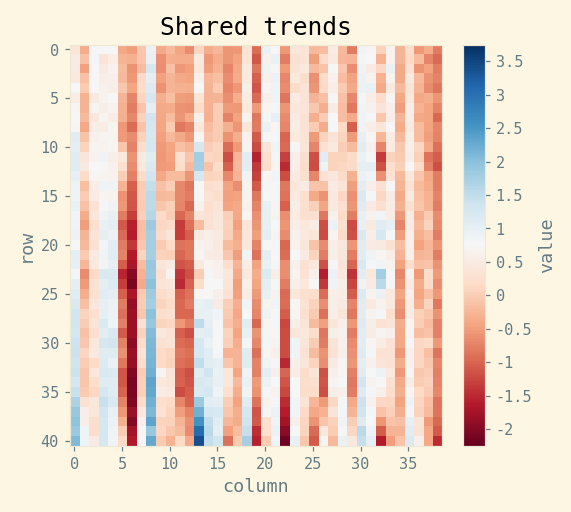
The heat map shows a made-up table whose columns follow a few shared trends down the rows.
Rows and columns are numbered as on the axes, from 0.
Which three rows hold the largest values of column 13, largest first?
40, 39, 38
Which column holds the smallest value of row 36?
6
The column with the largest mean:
8
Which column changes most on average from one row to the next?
32
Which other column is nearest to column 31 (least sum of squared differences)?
21
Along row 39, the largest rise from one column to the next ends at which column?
13
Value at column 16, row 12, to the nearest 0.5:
-1
